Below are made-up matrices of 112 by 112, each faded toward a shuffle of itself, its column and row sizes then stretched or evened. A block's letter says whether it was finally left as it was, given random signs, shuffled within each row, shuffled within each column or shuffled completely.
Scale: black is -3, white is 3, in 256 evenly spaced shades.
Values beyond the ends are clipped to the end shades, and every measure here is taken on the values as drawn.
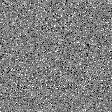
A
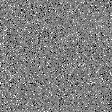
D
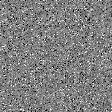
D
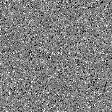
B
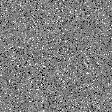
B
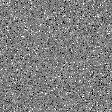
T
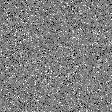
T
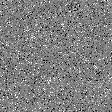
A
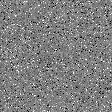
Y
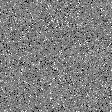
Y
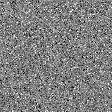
A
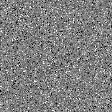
T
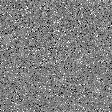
A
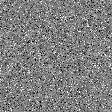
A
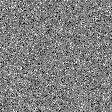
Y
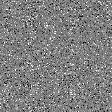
D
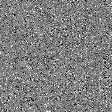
B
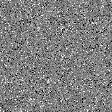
B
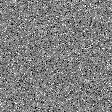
Y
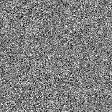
D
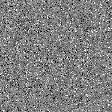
B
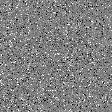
B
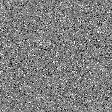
A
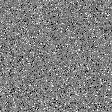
A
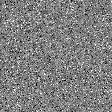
T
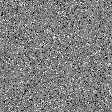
Y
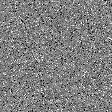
T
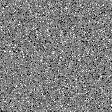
A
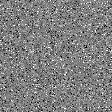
D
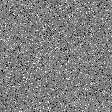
Y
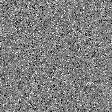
T
